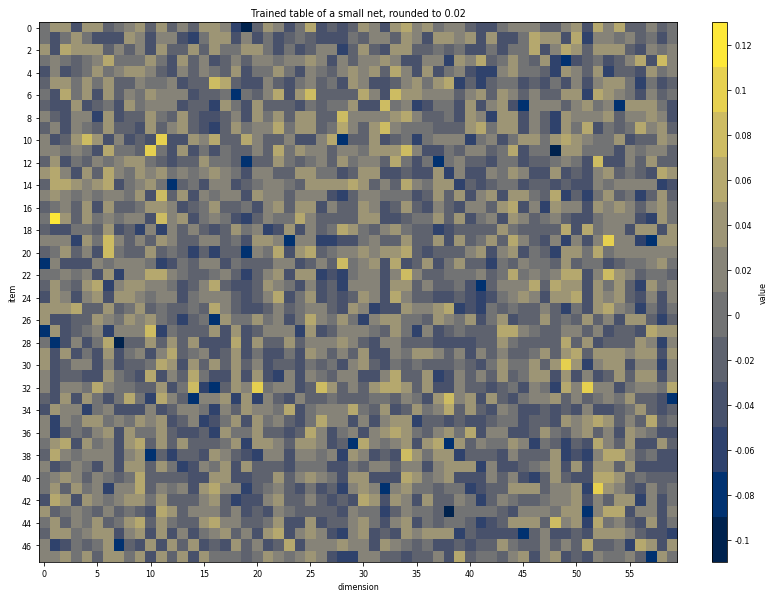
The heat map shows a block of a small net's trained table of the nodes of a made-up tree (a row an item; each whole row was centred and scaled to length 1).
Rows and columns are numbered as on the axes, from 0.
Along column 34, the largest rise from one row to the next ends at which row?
22
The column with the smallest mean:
19
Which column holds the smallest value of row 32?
16
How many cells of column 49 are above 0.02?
20
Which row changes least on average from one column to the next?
14
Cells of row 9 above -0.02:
38
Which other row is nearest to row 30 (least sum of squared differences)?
43
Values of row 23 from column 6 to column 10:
-0.06 0.02 0.04 0.04 0.02
